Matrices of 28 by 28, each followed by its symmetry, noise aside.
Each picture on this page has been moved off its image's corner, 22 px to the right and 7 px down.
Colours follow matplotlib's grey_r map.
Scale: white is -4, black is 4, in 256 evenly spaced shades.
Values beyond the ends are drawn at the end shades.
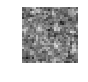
symmetric across the other diagonal.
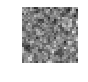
no symmetry.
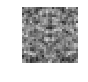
mirrored left to right.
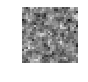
no symmetry.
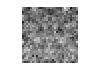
mirrored left to right.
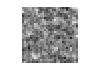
no symmetry.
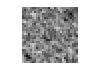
symmetric across the other diagonal.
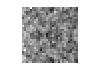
mirrored top to bottom.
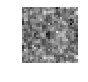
mirrored top to bottom.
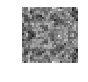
mirrored top to bottom.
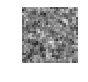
symmetric across the other diagonal.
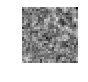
symmetric across the other diagonal.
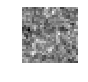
no symmetry.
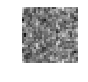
mirrored top to bottom.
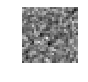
symmetric across the other diagonal.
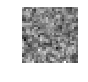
no symmetry.
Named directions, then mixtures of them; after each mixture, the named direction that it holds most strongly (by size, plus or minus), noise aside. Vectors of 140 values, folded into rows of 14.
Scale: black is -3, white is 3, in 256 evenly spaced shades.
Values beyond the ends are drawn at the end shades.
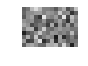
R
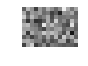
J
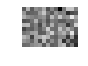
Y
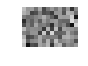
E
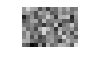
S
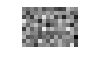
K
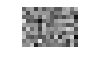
K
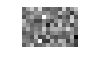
R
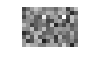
R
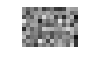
K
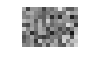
Y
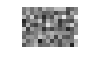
K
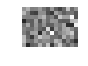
E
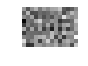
K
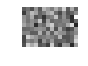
E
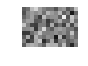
R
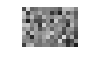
J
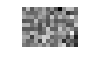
Y
